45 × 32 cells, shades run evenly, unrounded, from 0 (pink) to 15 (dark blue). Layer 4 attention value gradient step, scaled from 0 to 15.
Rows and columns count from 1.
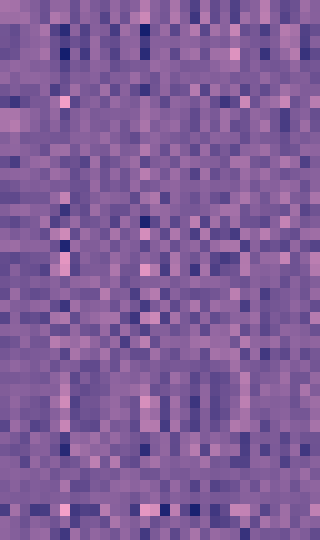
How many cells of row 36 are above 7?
20
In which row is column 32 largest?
21
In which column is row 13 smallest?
15
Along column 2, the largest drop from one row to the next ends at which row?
10
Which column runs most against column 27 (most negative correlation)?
24
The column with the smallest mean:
16
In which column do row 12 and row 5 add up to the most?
7
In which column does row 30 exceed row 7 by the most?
27
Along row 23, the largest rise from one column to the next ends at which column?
8
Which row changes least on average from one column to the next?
42
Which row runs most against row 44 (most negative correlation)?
30
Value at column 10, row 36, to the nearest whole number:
10
